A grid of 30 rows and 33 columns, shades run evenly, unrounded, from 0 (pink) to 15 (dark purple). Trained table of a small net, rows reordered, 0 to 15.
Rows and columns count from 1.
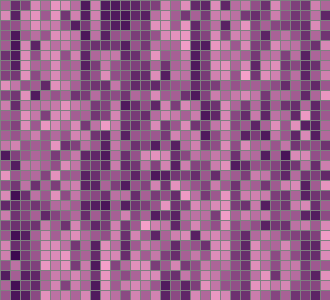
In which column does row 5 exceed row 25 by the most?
11
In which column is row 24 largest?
2
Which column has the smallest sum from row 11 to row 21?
23
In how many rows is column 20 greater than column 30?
18
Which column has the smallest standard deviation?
24
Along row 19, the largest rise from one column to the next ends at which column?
31
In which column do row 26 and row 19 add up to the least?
33
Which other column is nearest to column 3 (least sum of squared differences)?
28
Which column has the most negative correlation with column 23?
32
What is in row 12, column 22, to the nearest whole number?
12
